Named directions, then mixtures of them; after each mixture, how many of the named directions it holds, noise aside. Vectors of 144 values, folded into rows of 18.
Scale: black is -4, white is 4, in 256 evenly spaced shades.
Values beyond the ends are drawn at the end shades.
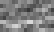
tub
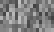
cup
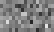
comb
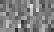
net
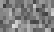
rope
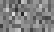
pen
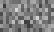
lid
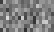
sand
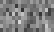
four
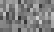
two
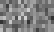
four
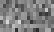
four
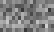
three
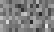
one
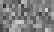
four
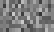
two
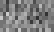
four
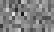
one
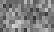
four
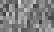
one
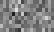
one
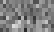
three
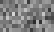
four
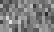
two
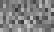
one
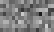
three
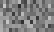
three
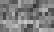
two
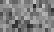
two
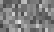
three
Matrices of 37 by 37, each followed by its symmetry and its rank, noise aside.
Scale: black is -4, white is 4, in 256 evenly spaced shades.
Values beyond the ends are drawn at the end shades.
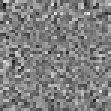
no symmetry, rank eight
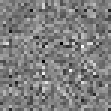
symmetric, rank six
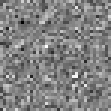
symmetric, rank eight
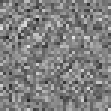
symmetric, rank six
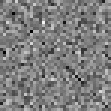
symmetric, rank eight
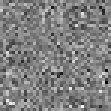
antisymmetric, rank six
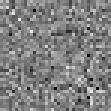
symmetric, rank seven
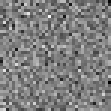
antisymmetric, rank eight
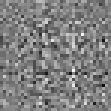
antisymmetric, rank eight
